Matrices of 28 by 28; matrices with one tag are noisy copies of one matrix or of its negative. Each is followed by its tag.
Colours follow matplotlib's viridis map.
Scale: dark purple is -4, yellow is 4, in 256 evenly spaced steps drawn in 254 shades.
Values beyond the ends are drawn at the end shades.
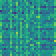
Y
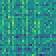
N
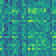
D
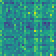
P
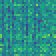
N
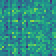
D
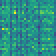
Y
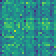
P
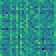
Y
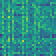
N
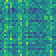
D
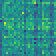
P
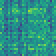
D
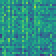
N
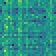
D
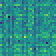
N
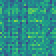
D
